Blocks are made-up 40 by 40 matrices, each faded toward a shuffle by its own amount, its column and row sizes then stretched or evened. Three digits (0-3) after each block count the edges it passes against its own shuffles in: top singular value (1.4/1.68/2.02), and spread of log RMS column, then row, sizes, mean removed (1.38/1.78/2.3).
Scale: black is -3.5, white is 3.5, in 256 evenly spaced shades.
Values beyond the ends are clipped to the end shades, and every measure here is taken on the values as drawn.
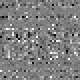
1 0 3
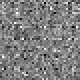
2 0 2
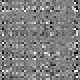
3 3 3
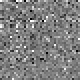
2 1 2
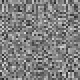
3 1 0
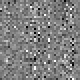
1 3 0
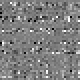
1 1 3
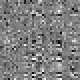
3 3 1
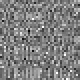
3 0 0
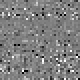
0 2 3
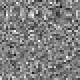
2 1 0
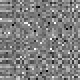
3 0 0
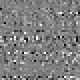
1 0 3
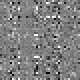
2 3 2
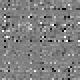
0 2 3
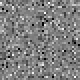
1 1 0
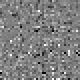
0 1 2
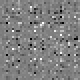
1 3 2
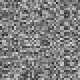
2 0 0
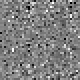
1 1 1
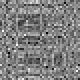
3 0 0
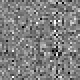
2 2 0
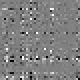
1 3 3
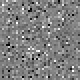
0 2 0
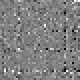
1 2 2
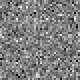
0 0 0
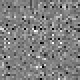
1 2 2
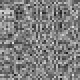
3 0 1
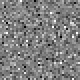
0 0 1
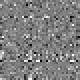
2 1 2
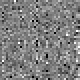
1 2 0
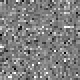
0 0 1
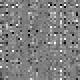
2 3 2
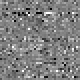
1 0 3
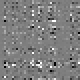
0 3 3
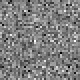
0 0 1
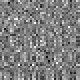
3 1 1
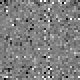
1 1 2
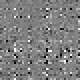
1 3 3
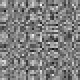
3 3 0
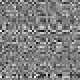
3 1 3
